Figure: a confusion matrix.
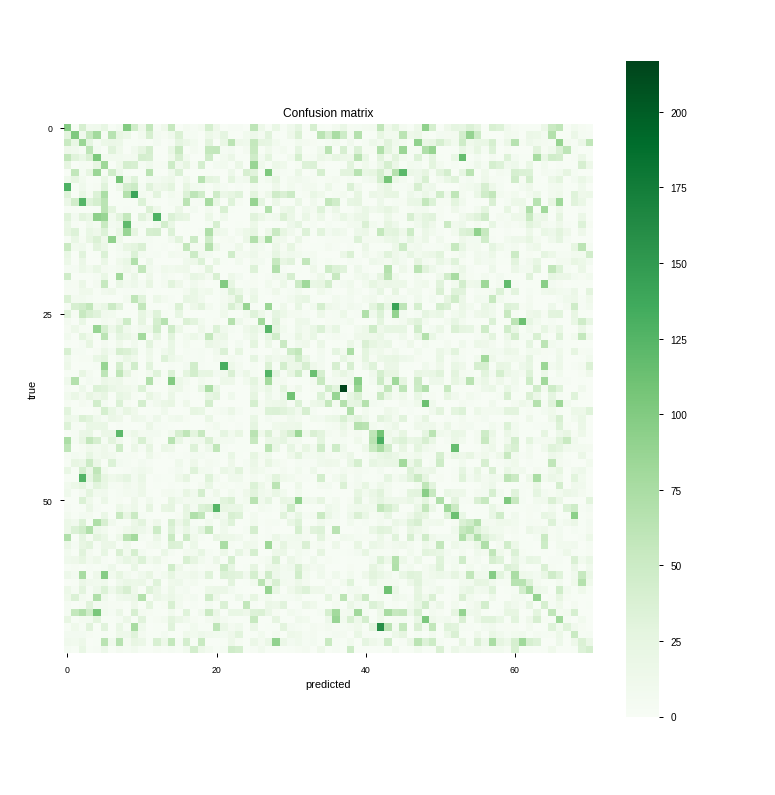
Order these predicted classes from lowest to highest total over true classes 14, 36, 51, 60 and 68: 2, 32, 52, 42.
32, 2, 52, 42
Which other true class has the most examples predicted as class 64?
21
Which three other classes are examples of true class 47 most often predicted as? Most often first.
2, 63, 59
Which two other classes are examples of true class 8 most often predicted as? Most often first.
0, 9
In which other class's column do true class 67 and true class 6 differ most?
42
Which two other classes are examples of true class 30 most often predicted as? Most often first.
38, 31
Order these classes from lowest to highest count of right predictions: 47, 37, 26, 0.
47, 37, 26, 0
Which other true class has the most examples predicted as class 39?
34
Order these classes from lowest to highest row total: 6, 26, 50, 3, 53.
53, 26, 50, 3, 6
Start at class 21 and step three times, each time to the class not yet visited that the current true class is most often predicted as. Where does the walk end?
50
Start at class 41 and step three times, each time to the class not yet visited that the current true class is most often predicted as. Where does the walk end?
52
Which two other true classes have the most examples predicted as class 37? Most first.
35, 63
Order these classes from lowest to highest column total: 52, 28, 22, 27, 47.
22, 28, 52, 47, 27
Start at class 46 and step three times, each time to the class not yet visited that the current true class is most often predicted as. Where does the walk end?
55
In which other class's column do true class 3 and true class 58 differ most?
49
